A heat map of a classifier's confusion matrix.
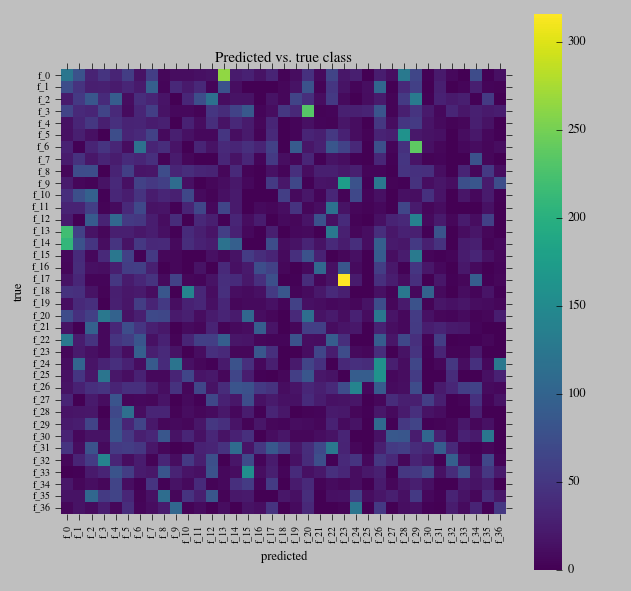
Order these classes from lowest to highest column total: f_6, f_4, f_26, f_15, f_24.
f_24, f_15, f_6, f_4, f_26
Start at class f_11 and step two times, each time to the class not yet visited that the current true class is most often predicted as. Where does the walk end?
f_0
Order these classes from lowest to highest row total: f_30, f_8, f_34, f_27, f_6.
f_34, f_27, f_8, f_30, f_6
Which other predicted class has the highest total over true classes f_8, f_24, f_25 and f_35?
f_26
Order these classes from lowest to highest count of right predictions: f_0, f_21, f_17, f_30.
f_21, f_17, f_30, f_0
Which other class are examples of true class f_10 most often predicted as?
f_2
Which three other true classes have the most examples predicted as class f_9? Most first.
f_24, f_36, f_17
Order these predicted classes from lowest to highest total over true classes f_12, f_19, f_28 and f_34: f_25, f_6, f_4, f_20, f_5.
f_25, f_20, f_6, f_5, f_4
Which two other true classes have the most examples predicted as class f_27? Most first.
f_30, f_31
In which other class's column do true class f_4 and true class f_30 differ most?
f_35
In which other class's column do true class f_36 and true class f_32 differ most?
f_3
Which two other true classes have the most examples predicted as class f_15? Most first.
f_33, f_20
